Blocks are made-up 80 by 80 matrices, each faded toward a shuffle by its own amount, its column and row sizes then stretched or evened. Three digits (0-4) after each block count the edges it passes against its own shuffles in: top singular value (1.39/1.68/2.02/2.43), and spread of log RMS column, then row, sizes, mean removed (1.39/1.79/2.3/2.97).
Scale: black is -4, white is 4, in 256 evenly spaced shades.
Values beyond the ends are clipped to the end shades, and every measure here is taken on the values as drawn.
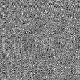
3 1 0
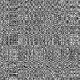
4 2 2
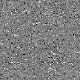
2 1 2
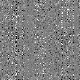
3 4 1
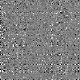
3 3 3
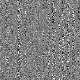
1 4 0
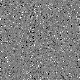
0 2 1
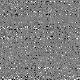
0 2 4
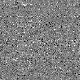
2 1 2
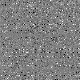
1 0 3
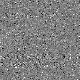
1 1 2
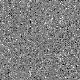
2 2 0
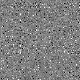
2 2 2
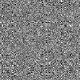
3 3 2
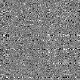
3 2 3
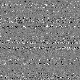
1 0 4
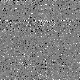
2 1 3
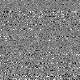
1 0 4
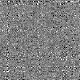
2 2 3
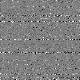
1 0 4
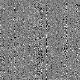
1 4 1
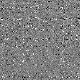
0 2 3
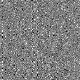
2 2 0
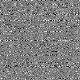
2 0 4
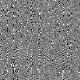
3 3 0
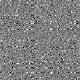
3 1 3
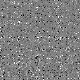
0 2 2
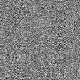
3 1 0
